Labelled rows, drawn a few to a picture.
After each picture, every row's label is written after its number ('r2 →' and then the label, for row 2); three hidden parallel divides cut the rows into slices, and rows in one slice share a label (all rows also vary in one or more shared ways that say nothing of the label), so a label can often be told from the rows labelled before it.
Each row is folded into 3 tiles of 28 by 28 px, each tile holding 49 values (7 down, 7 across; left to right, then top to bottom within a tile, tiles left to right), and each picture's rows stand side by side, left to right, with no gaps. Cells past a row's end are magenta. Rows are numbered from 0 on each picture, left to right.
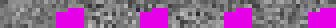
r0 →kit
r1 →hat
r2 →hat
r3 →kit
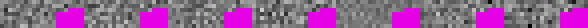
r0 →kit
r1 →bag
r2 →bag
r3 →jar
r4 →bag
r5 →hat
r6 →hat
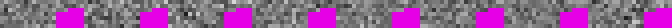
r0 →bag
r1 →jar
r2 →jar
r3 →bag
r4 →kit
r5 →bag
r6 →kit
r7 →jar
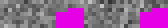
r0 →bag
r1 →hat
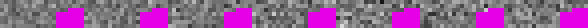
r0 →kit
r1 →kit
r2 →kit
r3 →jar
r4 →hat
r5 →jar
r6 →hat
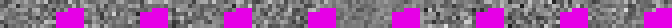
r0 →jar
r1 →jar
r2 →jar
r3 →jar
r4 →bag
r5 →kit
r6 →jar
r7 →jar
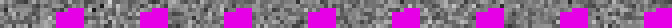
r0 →bag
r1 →bag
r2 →bag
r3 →bag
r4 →bag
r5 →kit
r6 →kit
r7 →bag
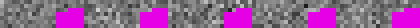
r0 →kit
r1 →bag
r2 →jar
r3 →kit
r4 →bag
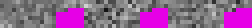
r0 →kit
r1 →bag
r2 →hat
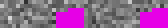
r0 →kit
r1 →kit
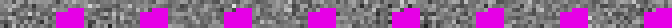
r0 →jar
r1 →kit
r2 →bag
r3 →jar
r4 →kit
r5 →jar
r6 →kit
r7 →jar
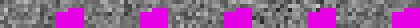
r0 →jar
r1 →jar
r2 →jar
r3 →hat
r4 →kit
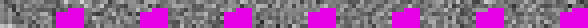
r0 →kit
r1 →jar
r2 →kit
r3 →kit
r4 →bag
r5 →jar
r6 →kit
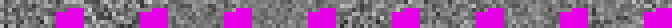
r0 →jar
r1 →jar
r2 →jar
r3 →bag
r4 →kit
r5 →kit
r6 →kit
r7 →kit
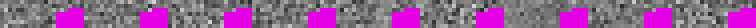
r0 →bag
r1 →jar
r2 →hat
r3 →kit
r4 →bag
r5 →bag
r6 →kit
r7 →kit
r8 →hat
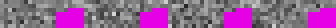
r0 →kit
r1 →jar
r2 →jar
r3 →kit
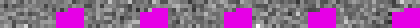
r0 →bag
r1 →kit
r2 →bag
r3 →hat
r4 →jar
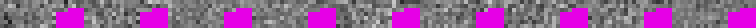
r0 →kit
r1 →jar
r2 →kit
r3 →bag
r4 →hat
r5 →jar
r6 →bag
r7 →hat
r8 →bag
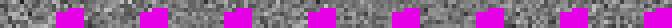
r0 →hat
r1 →jar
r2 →hat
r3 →bag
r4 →bag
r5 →bag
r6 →kit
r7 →kit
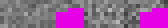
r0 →bag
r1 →kit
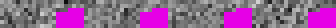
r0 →hat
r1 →kit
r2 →jar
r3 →hat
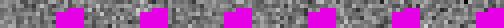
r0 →bag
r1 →hat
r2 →kit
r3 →jar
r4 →bag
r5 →hat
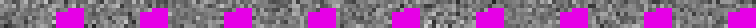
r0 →kit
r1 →bag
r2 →kit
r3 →hat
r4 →kit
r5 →hat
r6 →kit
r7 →hat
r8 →hat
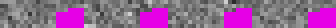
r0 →hat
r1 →kit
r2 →hat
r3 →bag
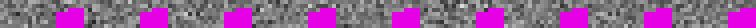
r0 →jar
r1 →kit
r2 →hat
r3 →bag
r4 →kit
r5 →hat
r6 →kit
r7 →hat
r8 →bag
